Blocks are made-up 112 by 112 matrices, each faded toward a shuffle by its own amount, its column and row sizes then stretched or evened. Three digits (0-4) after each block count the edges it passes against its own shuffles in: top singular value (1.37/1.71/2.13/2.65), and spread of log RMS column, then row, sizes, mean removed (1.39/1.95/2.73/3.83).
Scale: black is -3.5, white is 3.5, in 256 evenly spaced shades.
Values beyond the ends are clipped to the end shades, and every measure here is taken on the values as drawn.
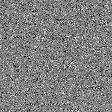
0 0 2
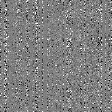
1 4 1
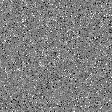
1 0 0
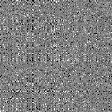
4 2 2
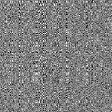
4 3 2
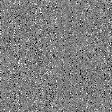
1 3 0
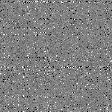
0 2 3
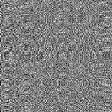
4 2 1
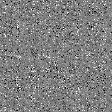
0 2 2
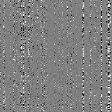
4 4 1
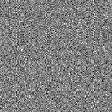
4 2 0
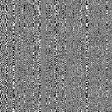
4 4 1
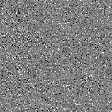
3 1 1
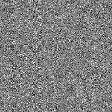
3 2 0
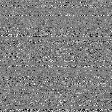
0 0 4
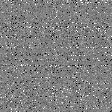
0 1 3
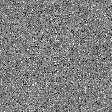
1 1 0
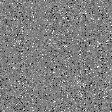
0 2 1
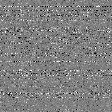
0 0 4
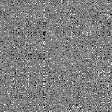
3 2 2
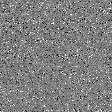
0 0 2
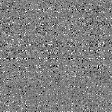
2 2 3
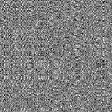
4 2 1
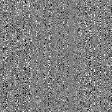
0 4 0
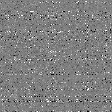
0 2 3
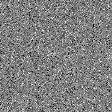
0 2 0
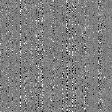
2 4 0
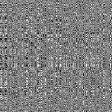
4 4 2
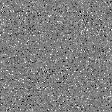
1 0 2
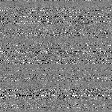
2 0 4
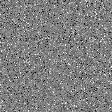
0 1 0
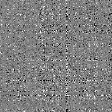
1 3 3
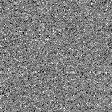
2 0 0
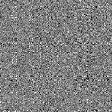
3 2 2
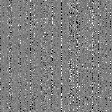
2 4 0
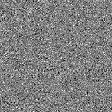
3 0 1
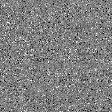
1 1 2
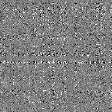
2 3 3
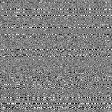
4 0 4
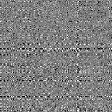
4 2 3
